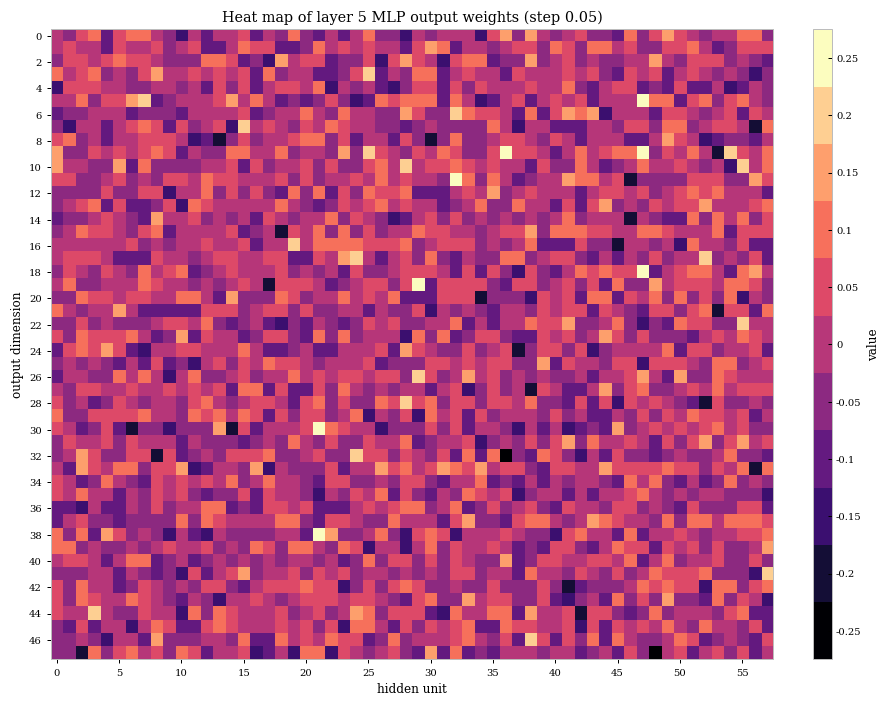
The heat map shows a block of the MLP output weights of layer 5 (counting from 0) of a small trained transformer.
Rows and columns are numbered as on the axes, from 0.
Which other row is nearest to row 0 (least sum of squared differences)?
40
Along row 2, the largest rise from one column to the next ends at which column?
18
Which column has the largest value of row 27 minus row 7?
56
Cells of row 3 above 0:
20
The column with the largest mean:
32
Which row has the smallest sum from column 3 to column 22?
22
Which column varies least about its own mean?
1
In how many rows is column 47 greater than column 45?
20
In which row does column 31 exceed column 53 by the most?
9
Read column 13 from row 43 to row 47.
-0.15 0.1 0.1 0 0
